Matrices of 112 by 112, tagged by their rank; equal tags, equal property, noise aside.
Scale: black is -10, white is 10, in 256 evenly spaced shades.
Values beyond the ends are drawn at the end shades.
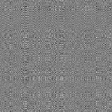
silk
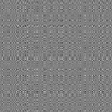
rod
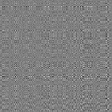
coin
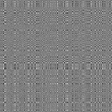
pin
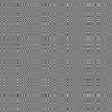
pin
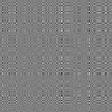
pin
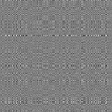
rod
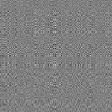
silk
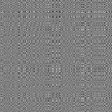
rod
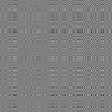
pin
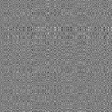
coin
